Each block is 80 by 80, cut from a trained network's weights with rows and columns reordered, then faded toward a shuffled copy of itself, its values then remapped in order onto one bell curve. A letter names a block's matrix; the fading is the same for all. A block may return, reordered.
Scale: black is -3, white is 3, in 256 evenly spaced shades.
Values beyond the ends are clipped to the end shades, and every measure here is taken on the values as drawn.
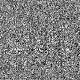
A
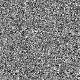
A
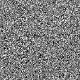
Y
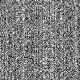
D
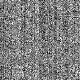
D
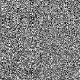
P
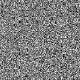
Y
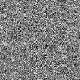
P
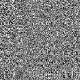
P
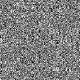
P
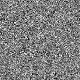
A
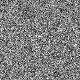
A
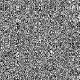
P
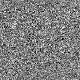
A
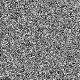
A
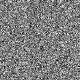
A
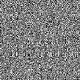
P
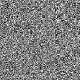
P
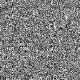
Y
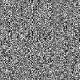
P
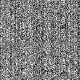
D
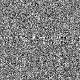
A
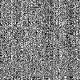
D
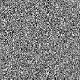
Y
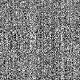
D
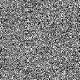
Y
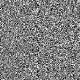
Y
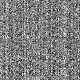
D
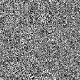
P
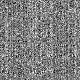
D
